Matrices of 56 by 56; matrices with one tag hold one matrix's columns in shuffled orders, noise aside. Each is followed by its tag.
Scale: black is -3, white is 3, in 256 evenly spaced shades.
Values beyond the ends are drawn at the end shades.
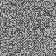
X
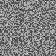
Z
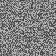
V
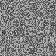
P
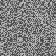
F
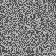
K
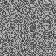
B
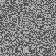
K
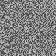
V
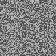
B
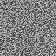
F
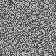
V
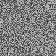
K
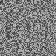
B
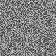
F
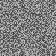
V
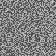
F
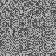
X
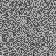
F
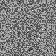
B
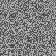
V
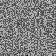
X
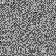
K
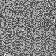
X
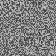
Z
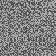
F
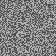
K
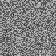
F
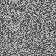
B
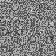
P
